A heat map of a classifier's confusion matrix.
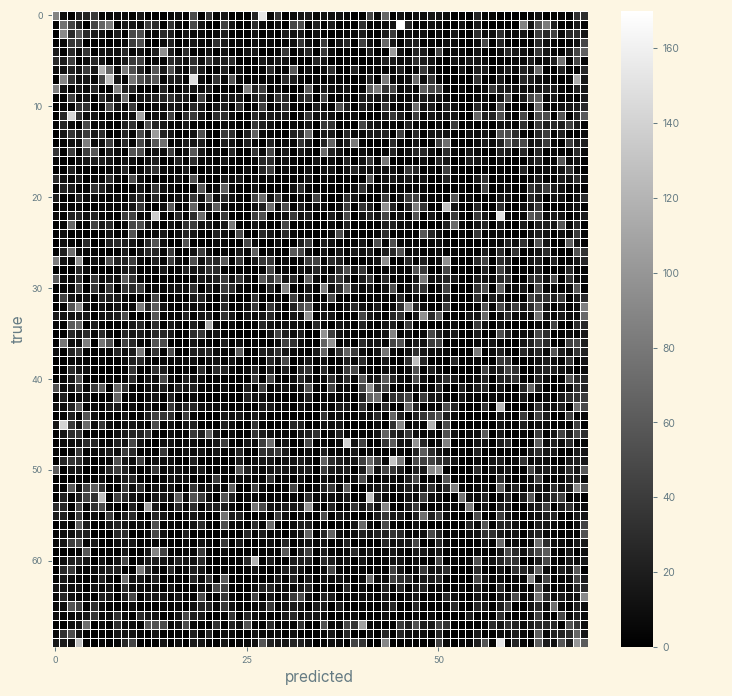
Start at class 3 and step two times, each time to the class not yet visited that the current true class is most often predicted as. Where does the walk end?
58
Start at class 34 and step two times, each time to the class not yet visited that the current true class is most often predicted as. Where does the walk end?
27
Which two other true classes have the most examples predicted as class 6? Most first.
53, 36
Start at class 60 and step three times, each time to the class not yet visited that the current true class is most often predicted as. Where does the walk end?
1
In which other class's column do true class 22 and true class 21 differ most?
13
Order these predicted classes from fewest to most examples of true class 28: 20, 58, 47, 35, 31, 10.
31, 35, 10, 20, 58, 47
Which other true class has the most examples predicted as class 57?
8
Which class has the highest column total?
63
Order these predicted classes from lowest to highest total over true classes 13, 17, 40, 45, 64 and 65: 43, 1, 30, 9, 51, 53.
53, 30, 9, 43, 51, 1
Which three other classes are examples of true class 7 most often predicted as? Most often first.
18, 68, 1
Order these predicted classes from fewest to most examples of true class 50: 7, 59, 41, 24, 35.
59, 7, 35, 24, 41
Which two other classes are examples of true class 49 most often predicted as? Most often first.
44, 45
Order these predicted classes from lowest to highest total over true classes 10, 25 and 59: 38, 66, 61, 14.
66, 38, 61, 14
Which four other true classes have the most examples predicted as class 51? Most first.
21, 27, 47, 14
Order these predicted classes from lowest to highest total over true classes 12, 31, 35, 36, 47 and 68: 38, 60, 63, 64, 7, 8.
60, 8, 7, 64, 38, 63
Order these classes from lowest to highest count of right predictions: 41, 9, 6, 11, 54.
9, 54, 41, 11, 6
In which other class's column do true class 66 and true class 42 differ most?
41
